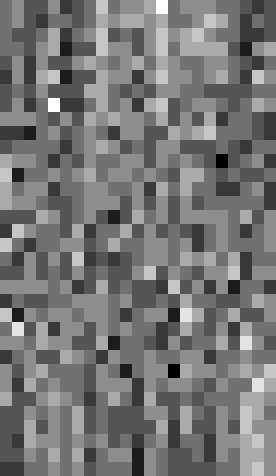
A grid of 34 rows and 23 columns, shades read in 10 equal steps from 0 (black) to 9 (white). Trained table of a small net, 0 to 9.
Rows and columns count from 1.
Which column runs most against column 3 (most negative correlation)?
18
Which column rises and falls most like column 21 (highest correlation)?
6
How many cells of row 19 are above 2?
19
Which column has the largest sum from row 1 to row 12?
14
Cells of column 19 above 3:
28
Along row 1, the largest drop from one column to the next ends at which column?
15
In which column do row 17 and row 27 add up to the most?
23
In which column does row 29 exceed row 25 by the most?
10
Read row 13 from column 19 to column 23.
3 4 3 3 4
